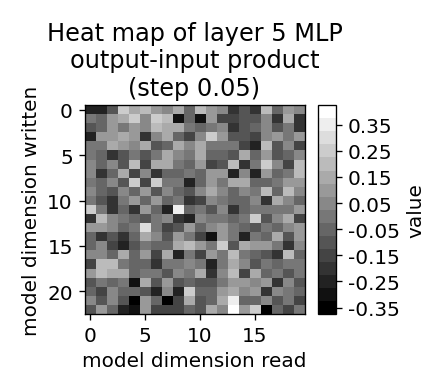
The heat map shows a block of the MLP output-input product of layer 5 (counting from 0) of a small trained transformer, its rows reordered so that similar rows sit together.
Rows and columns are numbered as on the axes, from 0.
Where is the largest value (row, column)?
22, 13
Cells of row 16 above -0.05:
11
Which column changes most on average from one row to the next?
8
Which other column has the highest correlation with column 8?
10
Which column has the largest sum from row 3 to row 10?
16
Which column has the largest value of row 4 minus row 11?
2
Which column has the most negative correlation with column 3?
15
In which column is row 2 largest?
6
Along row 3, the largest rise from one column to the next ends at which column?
1
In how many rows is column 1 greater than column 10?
10
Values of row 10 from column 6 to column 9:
0.1 -0.05 0 -0.2
